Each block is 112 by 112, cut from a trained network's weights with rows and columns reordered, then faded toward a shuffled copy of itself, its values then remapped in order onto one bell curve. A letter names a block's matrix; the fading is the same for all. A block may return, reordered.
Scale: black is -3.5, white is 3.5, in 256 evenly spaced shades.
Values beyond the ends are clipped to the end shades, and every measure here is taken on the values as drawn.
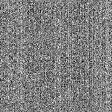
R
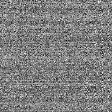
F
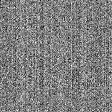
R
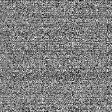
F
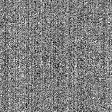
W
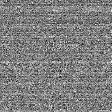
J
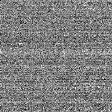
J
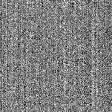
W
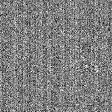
R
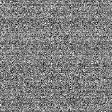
F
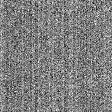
R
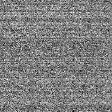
J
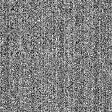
R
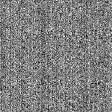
W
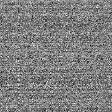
F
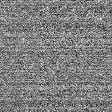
J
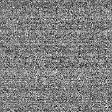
F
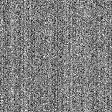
R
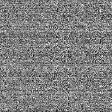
F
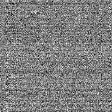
F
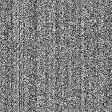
R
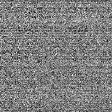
F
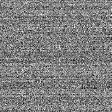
J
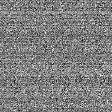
F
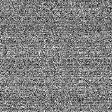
J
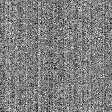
R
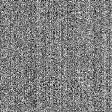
R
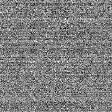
J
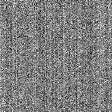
R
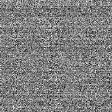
F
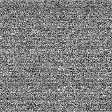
F
